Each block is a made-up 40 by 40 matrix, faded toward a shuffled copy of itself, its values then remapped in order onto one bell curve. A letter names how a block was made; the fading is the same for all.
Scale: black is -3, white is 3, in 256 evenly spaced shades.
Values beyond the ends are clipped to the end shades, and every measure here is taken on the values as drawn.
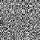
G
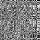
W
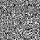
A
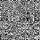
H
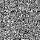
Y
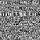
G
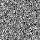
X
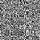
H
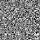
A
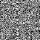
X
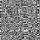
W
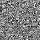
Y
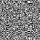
H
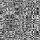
W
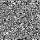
Y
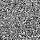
Y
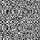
W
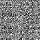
H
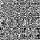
G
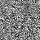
Y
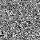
Y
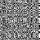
W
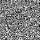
Y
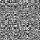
W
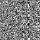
X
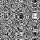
W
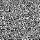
Y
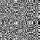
W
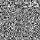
A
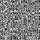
G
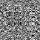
G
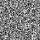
X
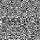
H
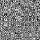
G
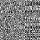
W
